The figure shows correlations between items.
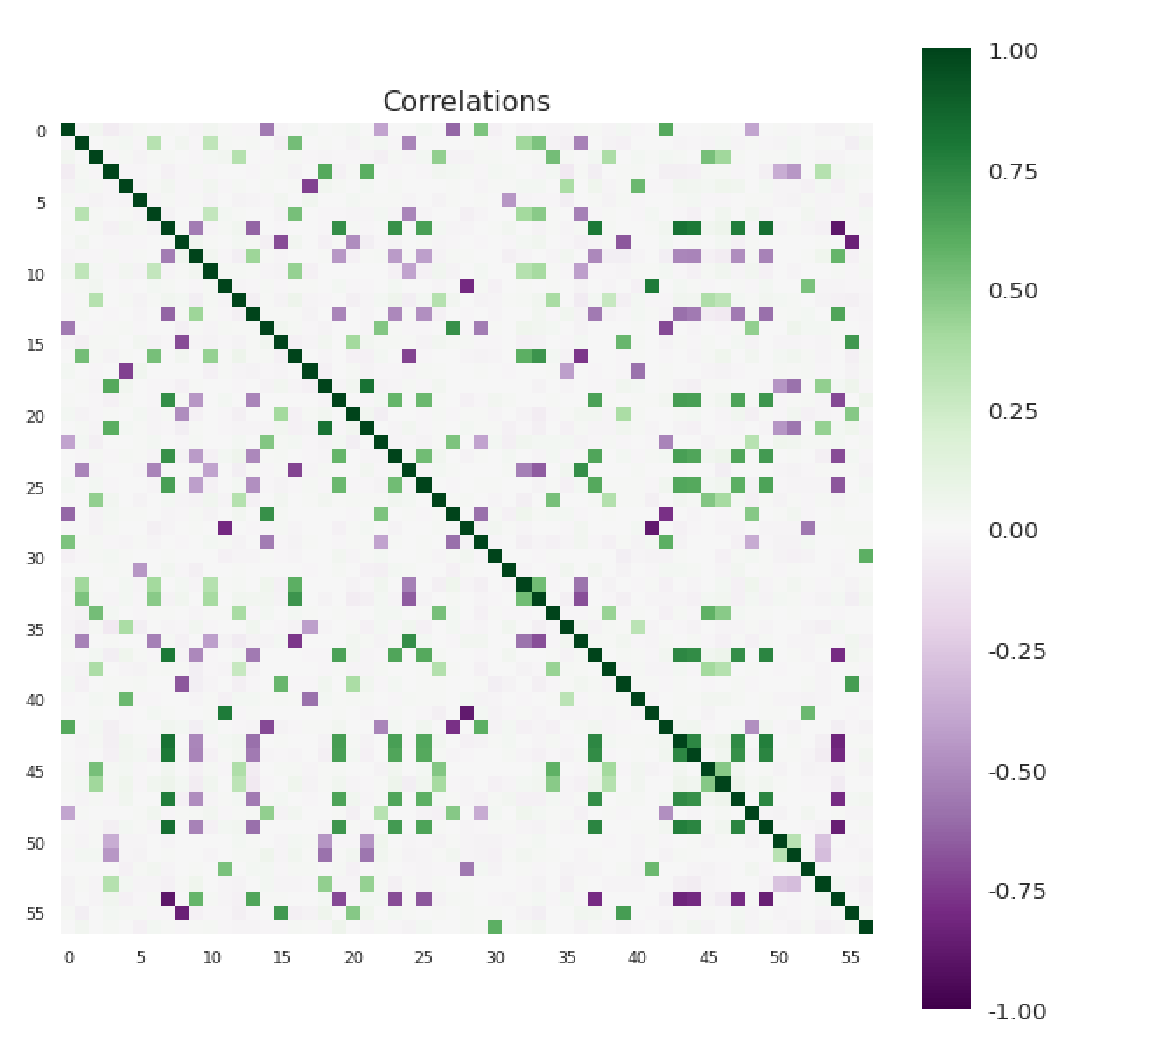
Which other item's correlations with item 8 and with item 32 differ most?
55
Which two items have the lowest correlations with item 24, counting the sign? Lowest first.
16, 33
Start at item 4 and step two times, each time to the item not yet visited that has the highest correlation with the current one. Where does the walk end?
35
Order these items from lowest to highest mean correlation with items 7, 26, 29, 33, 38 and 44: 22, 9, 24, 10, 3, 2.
9, 24, 22, 3, 10, 2
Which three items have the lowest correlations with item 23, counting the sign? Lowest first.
54, 13, 9
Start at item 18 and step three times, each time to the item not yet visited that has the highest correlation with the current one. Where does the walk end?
53
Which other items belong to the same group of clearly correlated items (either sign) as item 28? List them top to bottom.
11, 41, 52
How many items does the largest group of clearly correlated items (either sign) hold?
12
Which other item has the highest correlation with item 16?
33
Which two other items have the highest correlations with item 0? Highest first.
42, 29
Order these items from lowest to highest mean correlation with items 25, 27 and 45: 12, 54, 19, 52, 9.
54, 9, 52, 12, 19
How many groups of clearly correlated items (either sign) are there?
10
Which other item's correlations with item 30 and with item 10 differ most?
56
